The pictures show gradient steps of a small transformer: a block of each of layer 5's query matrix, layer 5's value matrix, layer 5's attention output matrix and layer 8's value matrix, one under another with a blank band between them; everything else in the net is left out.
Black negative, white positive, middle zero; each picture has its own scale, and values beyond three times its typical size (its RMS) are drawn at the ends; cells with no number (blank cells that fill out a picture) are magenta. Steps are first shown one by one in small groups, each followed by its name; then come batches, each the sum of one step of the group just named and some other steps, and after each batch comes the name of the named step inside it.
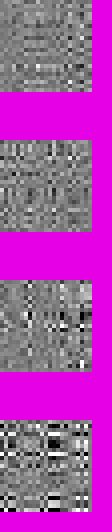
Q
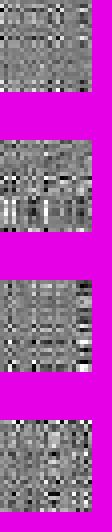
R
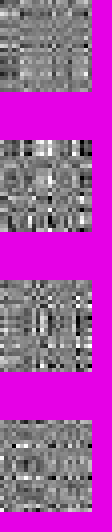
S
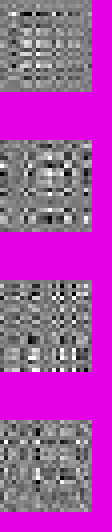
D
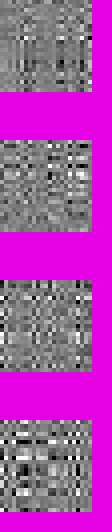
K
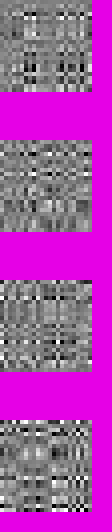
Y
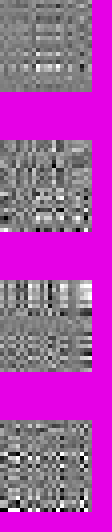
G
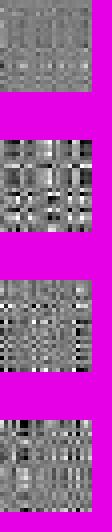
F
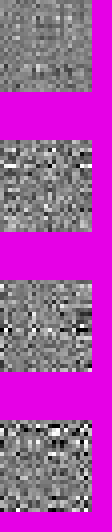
Q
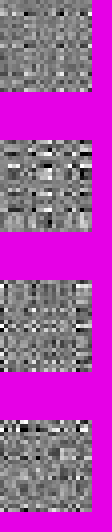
Y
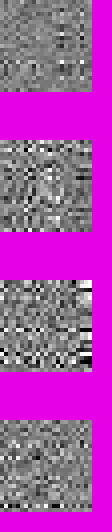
S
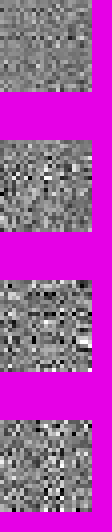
R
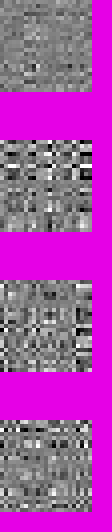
Y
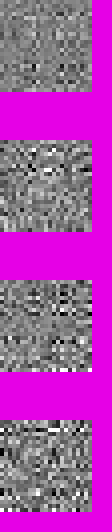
Y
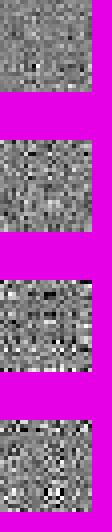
Y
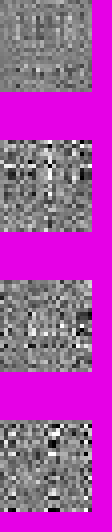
Q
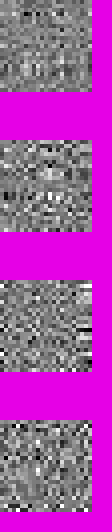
D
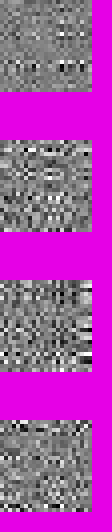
Y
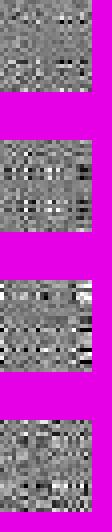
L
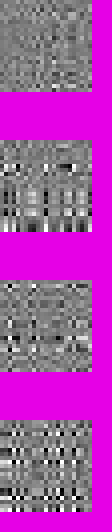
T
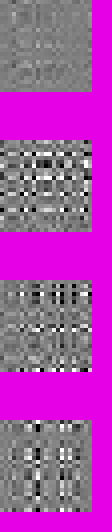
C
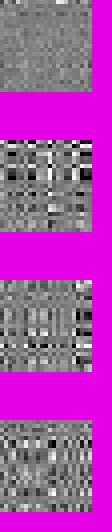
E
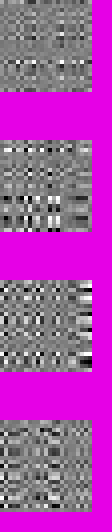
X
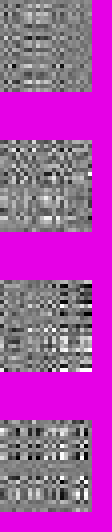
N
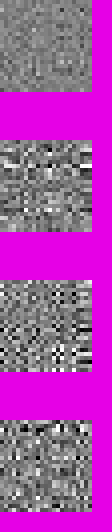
L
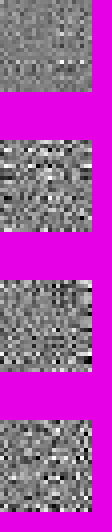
X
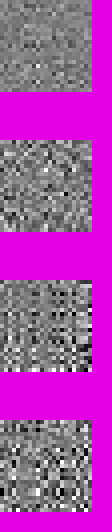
T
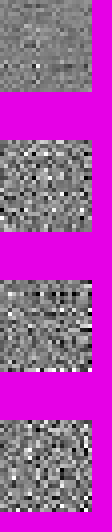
C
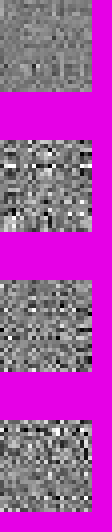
T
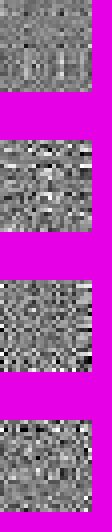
X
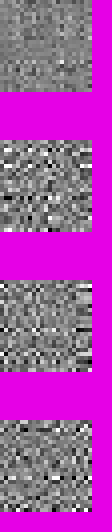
X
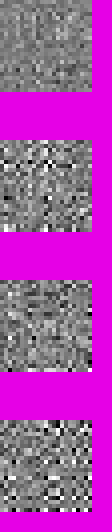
T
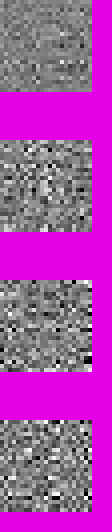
L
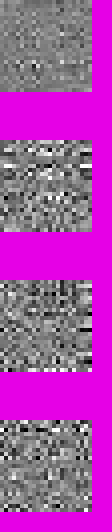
X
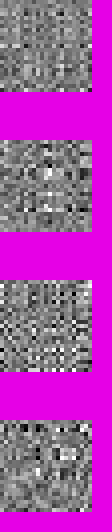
L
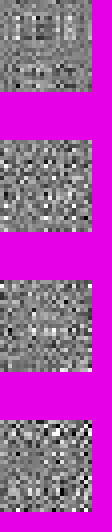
N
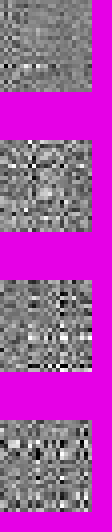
N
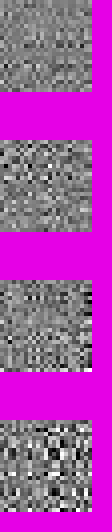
N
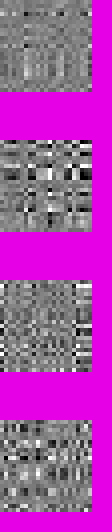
E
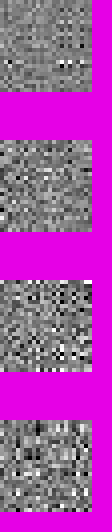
N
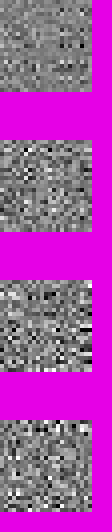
L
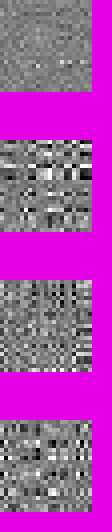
E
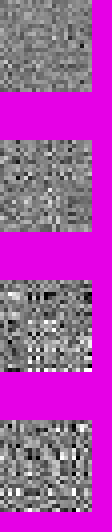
N
